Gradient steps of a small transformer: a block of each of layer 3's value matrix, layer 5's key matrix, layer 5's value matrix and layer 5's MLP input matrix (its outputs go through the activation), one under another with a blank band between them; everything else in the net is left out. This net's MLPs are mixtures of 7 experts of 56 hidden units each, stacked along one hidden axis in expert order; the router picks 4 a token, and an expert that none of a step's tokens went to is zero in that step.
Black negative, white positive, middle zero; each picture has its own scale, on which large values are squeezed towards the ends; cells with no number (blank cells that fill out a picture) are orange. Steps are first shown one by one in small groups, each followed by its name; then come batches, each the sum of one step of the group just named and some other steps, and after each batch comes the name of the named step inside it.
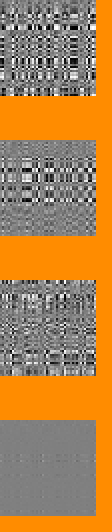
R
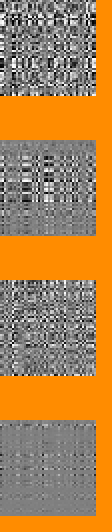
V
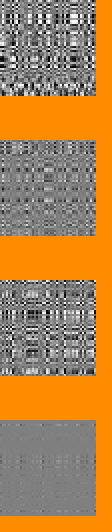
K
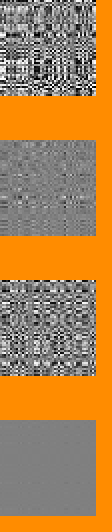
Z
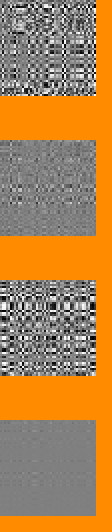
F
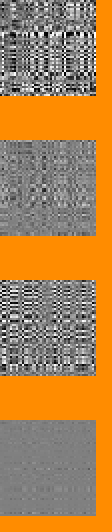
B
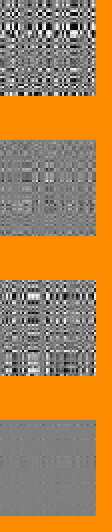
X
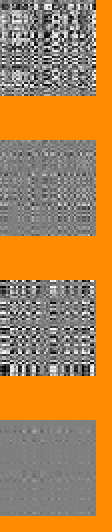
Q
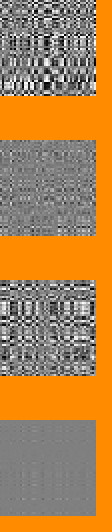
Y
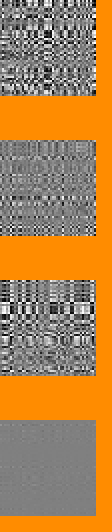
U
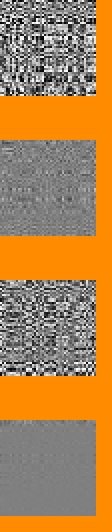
F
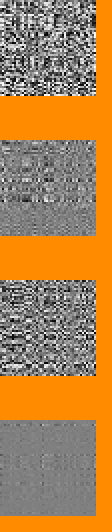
B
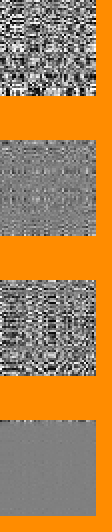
Y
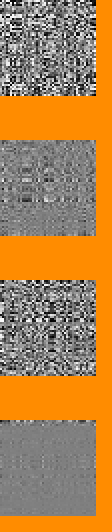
B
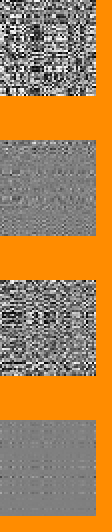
Z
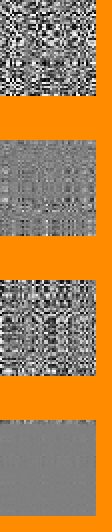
X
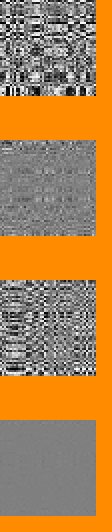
K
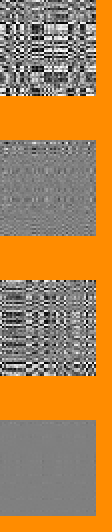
K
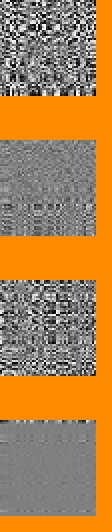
X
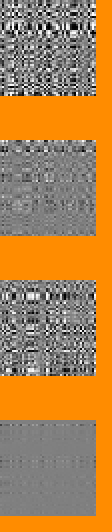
X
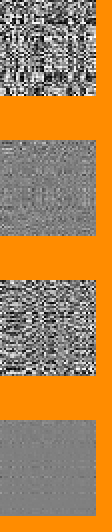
Q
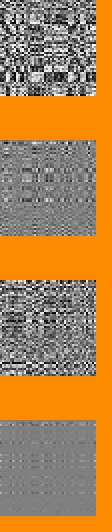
R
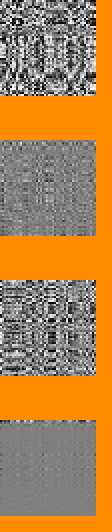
V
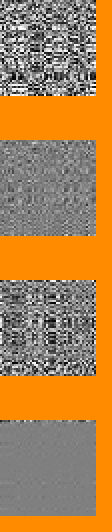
Z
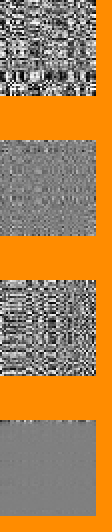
U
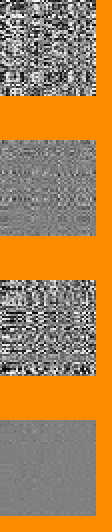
Q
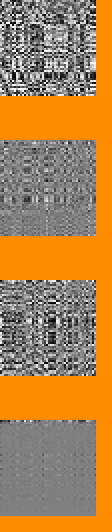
V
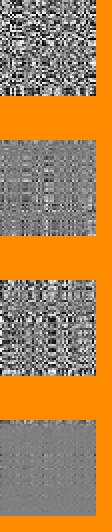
V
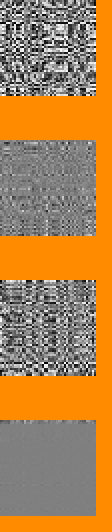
U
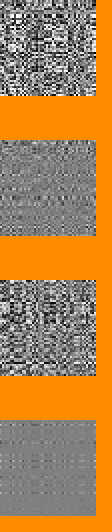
U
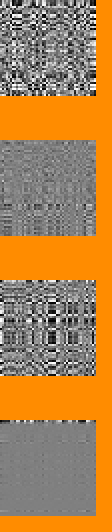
V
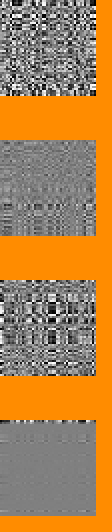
Z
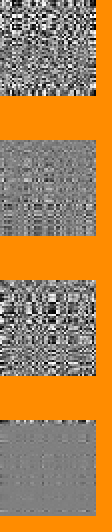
Y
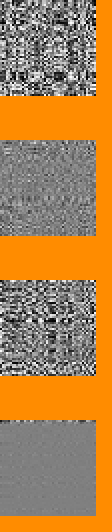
U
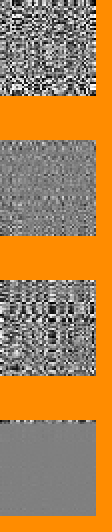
U
